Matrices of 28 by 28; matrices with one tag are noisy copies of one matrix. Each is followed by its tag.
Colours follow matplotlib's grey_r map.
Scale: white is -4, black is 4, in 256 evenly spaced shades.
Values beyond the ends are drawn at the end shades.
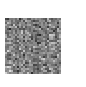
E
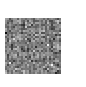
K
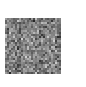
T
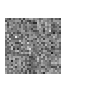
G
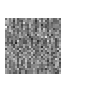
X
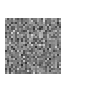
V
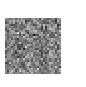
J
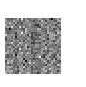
E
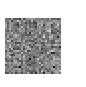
G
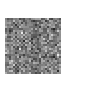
E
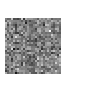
G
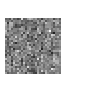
G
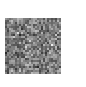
J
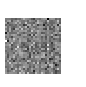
K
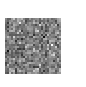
J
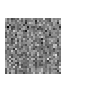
V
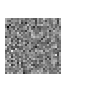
V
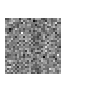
E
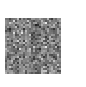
E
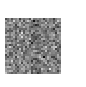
E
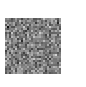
V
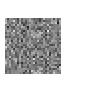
V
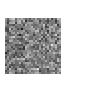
J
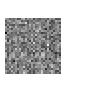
K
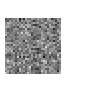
E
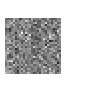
E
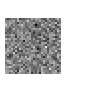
E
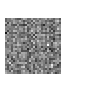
K
